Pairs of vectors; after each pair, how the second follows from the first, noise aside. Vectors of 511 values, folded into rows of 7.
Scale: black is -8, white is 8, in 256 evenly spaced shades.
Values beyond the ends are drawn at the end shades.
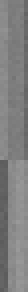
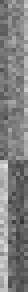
negated, scaled up.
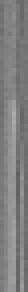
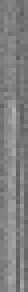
copied.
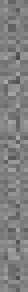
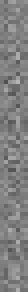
negated.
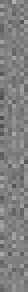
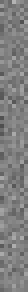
copied.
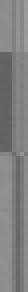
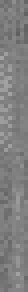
negated, partly zeroed.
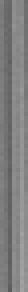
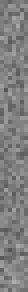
shuffled.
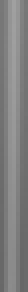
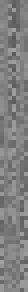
sign-scrambled.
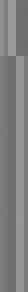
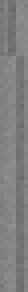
negated, shrunk.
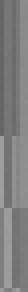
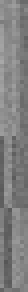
negated.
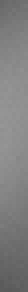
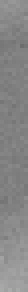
negated, partly zeroed.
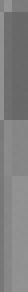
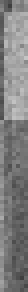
negated, scaled up.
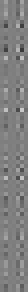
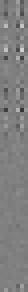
negated, partly zeroed.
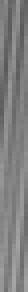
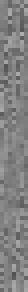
sign-scrambled.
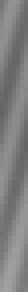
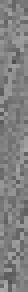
sign-scrambled.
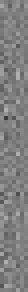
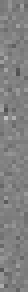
negated, partly zeroed.
